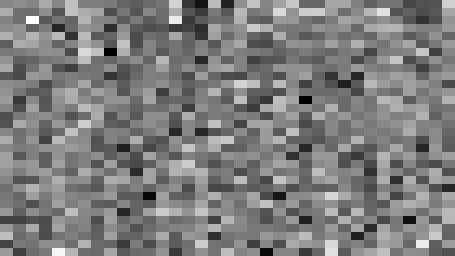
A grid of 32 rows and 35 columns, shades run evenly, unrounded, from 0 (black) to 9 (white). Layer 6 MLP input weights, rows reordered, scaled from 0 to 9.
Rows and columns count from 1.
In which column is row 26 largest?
21
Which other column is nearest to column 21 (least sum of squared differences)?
2
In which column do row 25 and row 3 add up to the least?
12
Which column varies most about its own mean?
16
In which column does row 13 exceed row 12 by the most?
22
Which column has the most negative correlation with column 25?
11
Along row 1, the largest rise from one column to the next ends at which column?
17
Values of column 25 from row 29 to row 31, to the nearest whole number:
4 4 5
